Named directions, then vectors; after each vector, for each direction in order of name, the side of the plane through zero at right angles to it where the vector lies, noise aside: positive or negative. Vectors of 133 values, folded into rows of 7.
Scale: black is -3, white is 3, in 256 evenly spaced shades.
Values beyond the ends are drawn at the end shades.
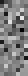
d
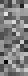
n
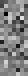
positive, negative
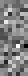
negative, positive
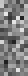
negative, positive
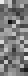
negative, negative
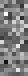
negative, positive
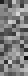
positive, positive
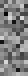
positive, negative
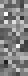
negative, positive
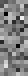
positive, negative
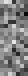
negative, negative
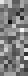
negative, negative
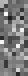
negative, positive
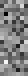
positive, negative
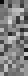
positive, positive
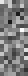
negative, negative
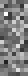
negative, positive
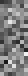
positive, positive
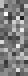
negative, positive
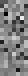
positive, negative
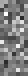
negative, positive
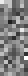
negative, negative
